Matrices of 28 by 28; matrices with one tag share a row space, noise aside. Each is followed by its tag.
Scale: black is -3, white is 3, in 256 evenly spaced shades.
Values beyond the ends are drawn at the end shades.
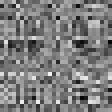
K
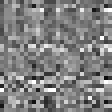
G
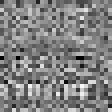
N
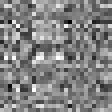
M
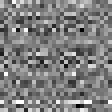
N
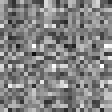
G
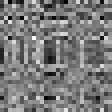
G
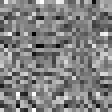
M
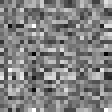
G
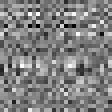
N
